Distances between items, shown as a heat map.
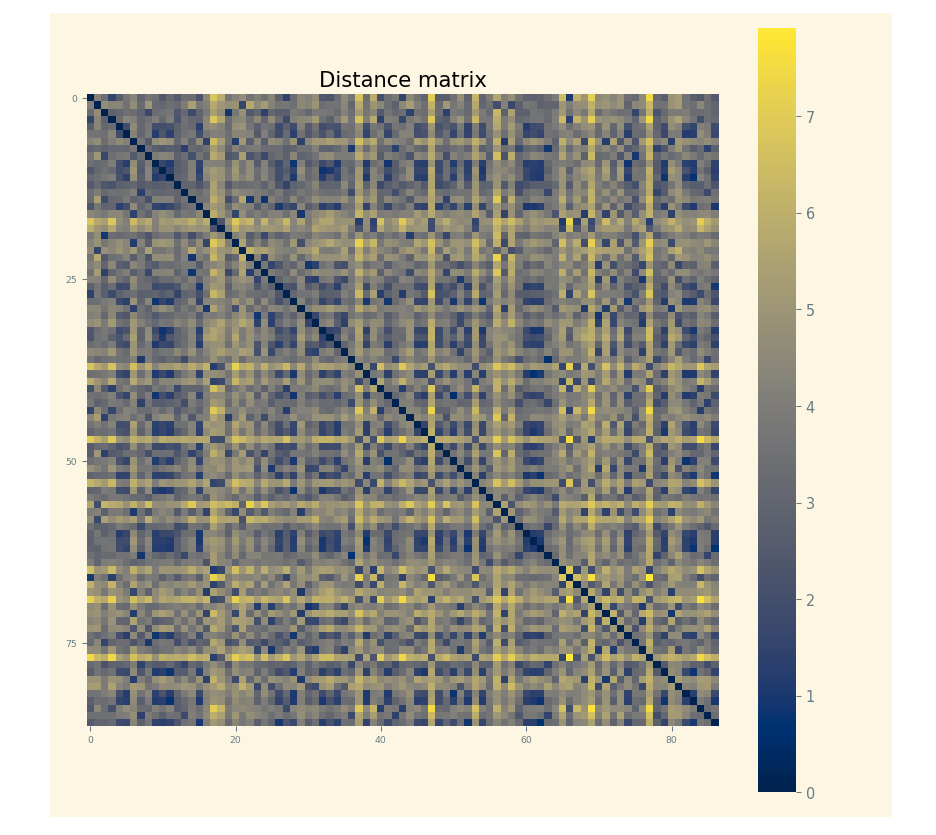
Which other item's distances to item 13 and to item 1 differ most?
56
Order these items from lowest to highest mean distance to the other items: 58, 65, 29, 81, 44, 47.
29, 44, 81, 65, 58, 47
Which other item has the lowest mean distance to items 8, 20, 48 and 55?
75
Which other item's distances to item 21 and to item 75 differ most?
8
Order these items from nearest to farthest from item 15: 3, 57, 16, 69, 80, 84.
3, 84, 57, 16, 80, 69
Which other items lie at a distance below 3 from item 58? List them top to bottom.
1, 21, 56
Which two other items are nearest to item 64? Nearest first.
55, 16
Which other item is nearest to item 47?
69
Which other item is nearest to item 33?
10
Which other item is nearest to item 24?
14
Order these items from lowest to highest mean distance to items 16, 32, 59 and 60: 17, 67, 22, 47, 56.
22, 67, 56, 17, 47
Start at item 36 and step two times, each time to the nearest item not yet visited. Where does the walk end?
7
